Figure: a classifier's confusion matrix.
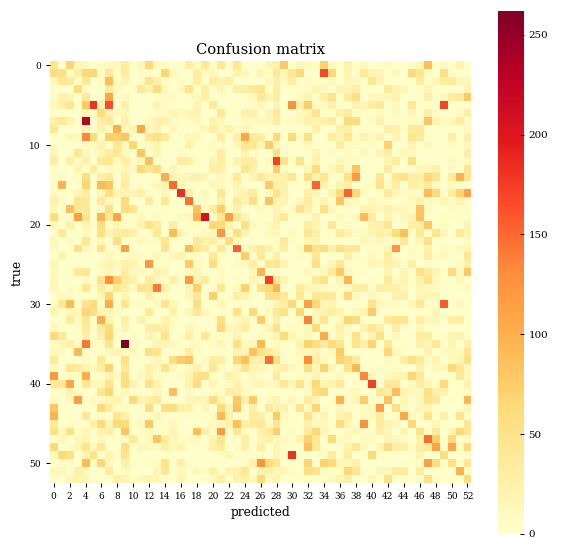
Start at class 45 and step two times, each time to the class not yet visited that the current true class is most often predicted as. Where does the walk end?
0
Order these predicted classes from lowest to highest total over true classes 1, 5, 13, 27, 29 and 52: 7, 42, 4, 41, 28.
41, 42, 4, 28, 7
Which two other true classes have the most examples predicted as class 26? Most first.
50, 35
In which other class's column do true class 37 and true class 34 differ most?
27
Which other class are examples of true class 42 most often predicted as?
3
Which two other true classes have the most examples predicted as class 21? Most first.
46, 44
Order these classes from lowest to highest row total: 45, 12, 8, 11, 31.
11, 8, 31, 12, 45
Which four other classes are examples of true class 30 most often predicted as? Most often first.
49, 32, 7, 2
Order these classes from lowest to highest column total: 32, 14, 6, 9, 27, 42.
14, 42, 27, 6, 32, 9
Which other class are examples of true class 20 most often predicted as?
47
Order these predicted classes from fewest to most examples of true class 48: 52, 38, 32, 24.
24, 38, 52, 32
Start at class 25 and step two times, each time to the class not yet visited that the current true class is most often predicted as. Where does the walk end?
28
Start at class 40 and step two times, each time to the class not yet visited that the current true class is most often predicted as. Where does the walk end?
7
